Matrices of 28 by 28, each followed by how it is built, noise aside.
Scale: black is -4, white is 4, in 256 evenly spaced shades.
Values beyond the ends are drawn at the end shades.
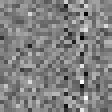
uneven columns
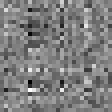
low rank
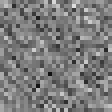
Toeplitz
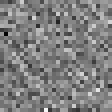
Toeplitz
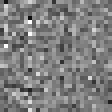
uneven columns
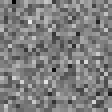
noise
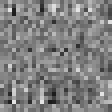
low rank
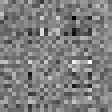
low rank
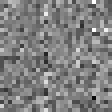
uneven columns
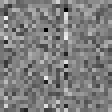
uneven columns
